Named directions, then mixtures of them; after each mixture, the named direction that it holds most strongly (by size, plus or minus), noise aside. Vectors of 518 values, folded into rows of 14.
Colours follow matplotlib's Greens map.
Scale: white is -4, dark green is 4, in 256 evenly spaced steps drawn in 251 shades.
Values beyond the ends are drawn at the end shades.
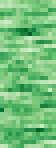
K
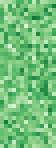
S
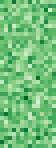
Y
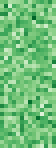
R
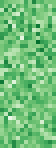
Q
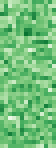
R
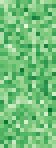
S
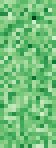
R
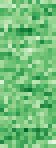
K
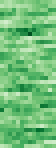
K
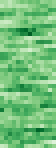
K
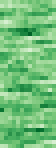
K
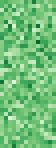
Q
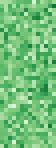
S
